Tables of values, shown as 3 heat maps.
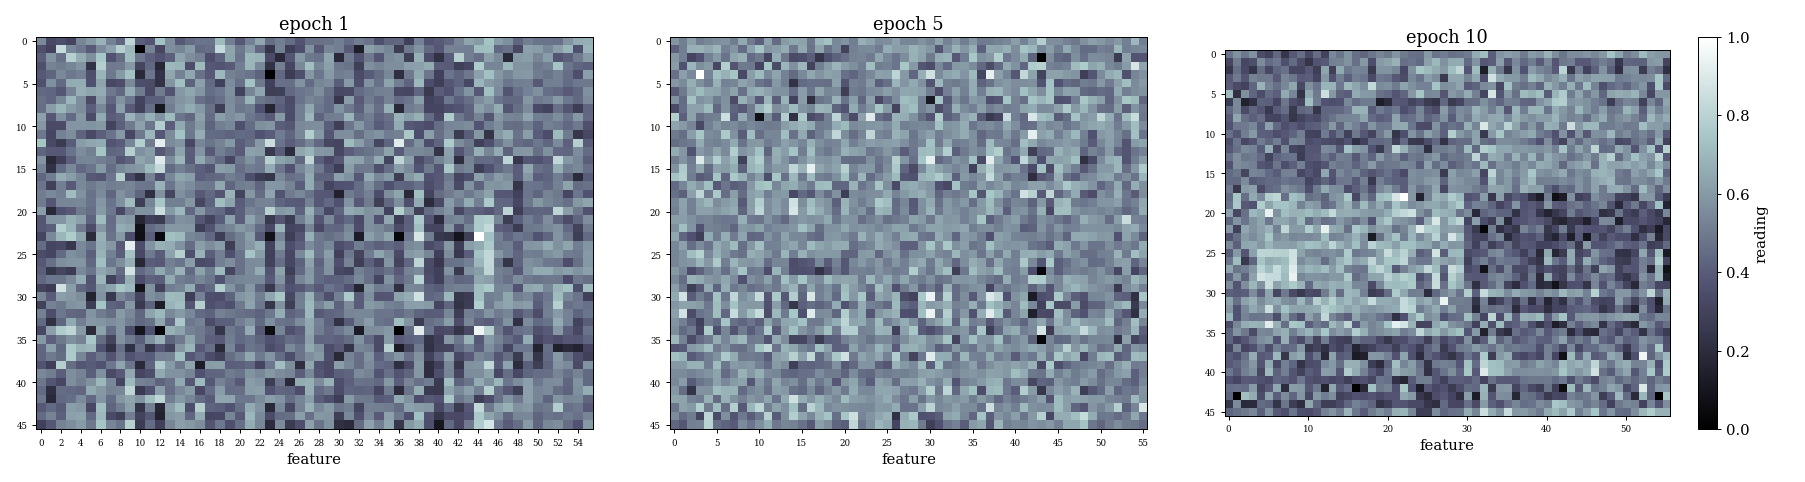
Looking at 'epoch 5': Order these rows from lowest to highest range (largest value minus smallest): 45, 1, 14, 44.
1, 45, 44, 14
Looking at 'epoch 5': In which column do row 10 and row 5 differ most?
14
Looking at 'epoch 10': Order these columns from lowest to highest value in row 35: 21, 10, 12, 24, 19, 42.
42, 19, 21, 10, 12, 24
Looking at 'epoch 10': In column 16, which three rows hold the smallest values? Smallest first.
42, 38, 37
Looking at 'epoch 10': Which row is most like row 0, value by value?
14
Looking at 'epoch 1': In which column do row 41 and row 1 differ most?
2
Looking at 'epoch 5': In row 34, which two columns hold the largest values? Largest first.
43, 48
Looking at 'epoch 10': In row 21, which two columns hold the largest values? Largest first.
26, 29
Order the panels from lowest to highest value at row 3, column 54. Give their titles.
epoch 1, epoch 10, epoch 5
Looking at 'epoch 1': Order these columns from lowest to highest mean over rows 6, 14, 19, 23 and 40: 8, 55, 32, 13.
32, 8, 55, 13
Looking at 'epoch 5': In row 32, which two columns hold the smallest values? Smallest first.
42, 54
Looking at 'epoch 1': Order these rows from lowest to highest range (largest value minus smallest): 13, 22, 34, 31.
13, 31, 22, 34
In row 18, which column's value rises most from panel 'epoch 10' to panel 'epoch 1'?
38
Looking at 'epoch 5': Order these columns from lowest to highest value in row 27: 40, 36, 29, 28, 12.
40, 29, 36, 12, 28
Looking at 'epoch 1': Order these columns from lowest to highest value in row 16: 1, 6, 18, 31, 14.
6, 18, 1, 31, 14
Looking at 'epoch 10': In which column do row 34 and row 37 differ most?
21
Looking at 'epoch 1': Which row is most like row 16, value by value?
8
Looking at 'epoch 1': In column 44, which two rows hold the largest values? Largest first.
23, 34
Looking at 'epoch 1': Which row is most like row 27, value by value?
24
